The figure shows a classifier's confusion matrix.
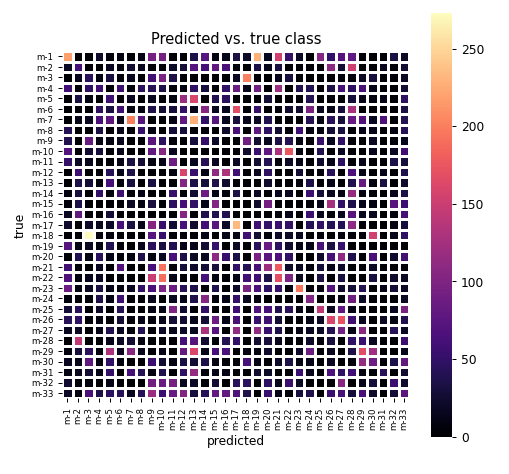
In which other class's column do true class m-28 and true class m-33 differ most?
m-2
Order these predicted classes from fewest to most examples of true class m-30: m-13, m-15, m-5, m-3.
m-15, m-13, m-5, m-3
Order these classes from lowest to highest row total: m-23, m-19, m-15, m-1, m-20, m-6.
m-19, m-15, m-6, m-20, m-23, m-1
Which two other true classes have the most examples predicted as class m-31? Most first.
m-7, m-13
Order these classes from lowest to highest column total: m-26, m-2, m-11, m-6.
m-6, m-2, m-11, m-26
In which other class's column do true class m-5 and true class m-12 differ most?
m-13
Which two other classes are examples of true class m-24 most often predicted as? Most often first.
m-14, m-28
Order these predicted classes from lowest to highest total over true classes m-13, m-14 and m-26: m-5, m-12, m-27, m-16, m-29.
m-16, m-5, m-29, m-12, m-27
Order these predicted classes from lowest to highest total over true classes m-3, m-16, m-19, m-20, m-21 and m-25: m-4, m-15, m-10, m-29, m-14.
m-29, m-4, m-14, m-15, m-10
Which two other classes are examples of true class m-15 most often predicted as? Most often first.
m-26, m-20
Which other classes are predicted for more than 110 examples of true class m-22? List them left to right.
m-9, m-10, m-21
